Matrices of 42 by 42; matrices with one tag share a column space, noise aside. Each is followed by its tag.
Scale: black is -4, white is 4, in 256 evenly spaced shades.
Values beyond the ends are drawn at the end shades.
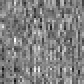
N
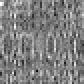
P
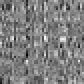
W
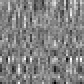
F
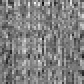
P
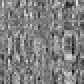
P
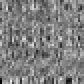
W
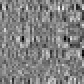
W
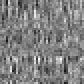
F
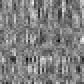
F
